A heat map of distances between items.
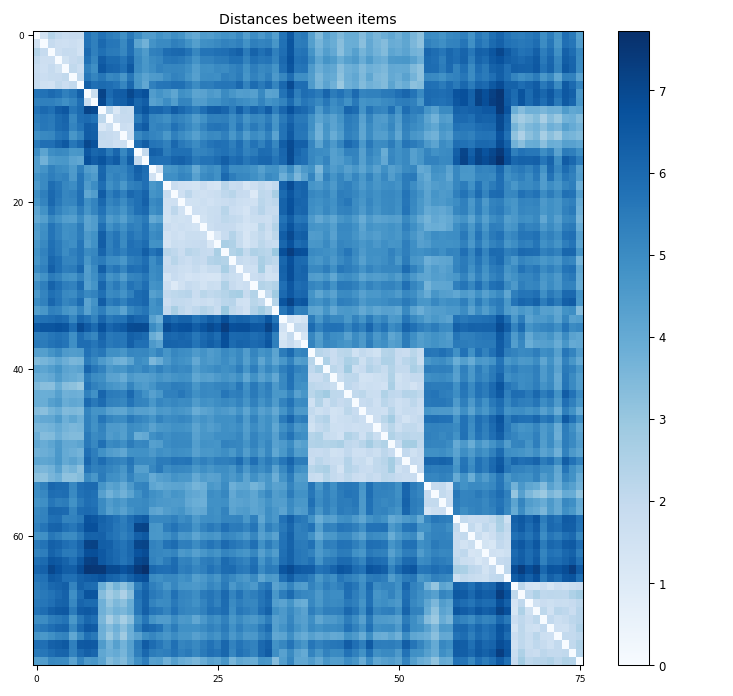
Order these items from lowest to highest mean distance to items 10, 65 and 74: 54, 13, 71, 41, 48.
71, 13, 54, 41, 48
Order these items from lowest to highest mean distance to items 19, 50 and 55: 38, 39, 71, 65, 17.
39, 38, 71, 17, 65
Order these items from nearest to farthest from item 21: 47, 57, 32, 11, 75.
32, 75, 57, 47, 11
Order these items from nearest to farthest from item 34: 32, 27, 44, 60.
44, 60, 27, 32
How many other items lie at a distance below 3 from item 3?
6
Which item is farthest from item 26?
35
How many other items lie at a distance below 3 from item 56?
3
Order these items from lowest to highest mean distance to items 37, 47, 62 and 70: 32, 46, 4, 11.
46, 11, 4, 32
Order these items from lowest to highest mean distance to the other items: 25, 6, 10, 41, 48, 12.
41, 48, 25, 12, 10, 6
